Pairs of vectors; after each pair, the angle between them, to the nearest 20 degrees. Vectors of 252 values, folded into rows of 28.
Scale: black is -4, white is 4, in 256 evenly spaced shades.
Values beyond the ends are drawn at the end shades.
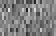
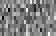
140 degrees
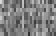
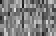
160 degrees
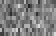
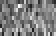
40 degrees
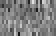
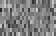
120 degrees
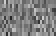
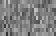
40 degrees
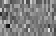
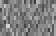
140 degrees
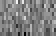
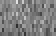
40 degrees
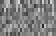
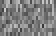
20 degrees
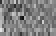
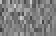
140 degrees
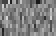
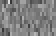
40 degrees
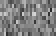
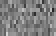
140 degrees
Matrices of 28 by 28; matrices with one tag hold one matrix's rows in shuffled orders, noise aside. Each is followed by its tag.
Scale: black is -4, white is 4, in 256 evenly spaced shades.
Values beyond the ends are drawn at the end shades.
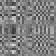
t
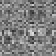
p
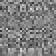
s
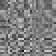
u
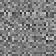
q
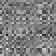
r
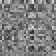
p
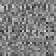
q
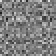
r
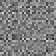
q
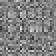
s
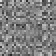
r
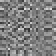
u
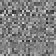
q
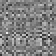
r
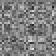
p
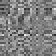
u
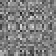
s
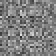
s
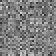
s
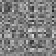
p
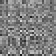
s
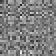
s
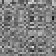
p
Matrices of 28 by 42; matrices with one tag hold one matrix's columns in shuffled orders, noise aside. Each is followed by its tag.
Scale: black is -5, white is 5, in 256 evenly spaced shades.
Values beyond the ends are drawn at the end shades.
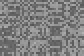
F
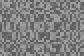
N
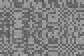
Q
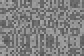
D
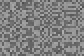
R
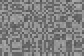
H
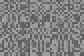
H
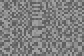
R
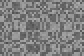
N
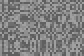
H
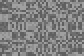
N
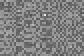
R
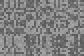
D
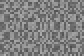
N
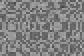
N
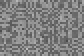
Q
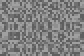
N
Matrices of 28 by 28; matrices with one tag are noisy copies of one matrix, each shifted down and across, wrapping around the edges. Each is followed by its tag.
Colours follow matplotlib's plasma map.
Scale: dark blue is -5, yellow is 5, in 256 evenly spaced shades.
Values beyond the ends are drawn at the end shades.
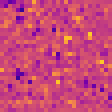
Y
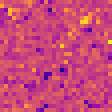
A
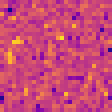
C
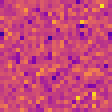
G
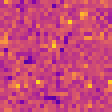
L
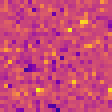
L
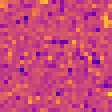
C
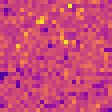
A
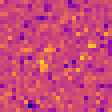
C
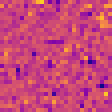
C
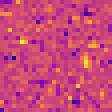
C
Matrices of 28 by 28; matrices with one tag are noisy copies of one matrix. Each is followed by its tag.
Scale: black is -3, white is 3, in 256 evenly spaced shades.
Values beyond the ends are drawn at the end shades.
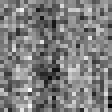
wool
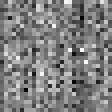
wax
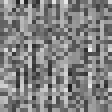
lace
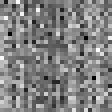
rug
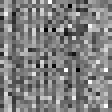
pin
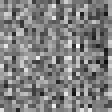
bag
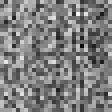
bag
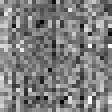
rug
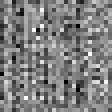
pin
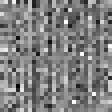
lace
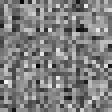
pin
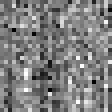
wool
